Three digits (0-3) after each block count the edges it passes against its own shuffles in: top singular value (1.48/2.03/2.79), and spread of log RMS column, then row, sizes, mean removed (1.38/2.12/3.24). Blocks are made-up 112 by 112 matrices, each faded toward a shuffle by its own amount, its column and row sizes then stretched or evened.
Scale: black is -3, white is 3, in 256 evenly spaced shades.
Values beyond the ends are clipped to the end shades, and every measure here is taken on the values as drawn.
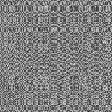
3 2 1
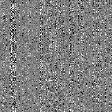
2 3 0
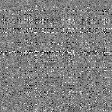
2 2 3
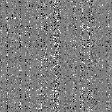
0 3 2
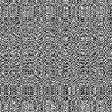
3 2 1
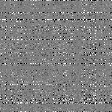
2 2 3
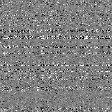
2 1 3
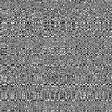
3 1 3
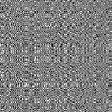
3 2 2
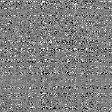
1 2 3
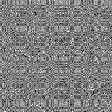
3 0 0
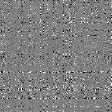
1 3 3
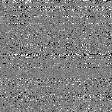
0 1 3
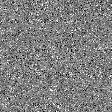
0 0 2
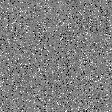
1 1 0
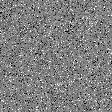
0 0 0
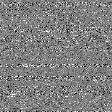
0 0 3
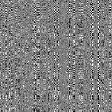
3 3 1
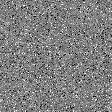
0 0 1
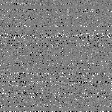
1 1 3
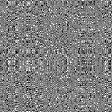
3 2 0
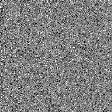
1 1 0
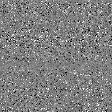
0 1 2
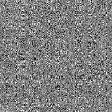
2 2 0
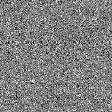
1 1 1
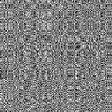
3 2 0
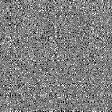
2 1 2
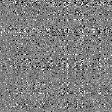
2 2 3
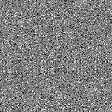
2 0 1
